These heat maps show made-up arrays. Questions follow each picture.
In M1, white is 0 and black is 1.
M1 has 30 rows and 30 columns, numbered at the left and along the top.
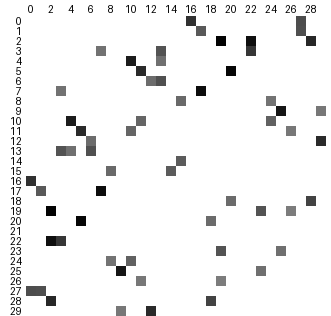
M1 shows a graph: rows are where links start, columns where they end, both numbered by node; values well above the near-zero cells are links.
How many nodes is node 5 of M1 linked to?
2
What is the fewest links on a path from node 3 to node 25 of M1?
5
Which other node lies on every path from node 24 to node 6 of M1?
node 10
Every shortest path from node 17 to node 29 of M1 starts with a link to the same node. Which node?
node 7
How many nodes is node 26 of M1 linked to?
2
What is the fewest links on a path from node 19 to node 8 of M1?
5
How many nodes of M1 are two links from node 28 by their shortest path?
3
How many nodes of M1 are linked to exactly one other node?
2
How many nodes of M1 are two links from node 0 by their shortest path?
1
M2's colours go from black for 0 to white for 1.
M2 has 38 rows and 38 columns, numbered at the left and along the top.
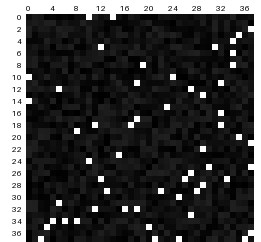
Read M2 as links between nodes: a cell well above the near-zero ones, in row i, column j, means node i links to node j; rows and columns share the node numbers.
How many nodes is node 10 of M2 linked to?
2
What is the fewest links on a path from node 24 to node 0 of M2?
2
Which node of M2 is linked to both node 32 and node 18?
node 11
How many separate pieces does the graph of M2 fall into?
11
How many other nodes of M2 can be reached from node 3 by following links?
2
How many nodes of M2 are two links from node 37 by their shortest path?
1
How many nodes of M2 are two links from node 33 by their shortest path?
2
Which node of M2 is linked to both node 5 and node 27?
node 12
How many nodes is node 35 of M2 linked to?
2
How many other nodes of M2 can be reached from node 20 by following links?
2
